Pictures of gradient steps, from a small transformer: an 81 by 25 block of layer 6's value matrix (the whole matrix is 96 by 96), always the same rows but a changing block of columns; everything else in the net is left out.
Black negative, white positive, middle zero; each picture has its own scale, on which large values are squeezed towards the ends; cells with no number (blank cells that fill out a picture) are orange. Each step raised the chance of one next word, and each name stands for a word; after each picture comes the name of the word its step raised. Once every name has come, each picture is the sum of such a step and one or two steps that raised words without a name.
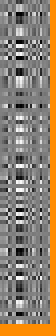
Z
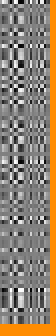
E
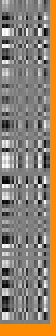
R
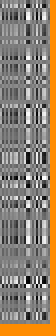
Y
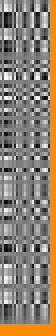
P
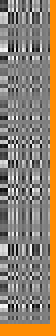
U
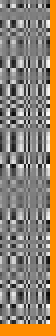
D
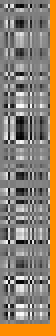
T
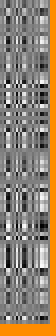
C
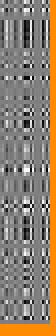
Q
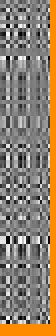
R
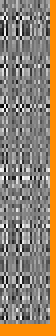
Y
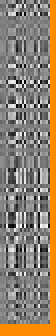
C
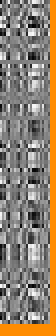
R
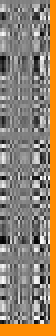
Y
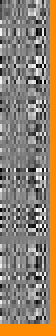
Z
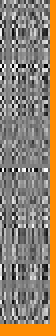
P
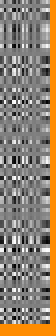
E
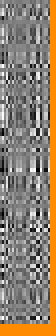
Q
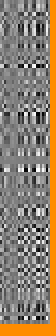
Q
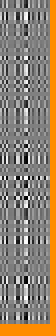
Y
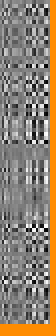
T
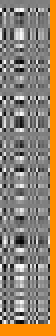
P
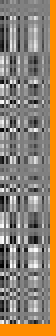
C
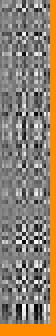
T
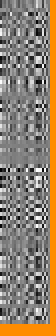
Z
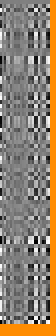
T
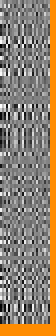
Z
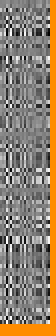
R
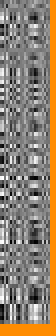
Y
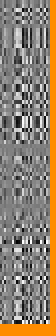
T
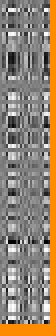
T
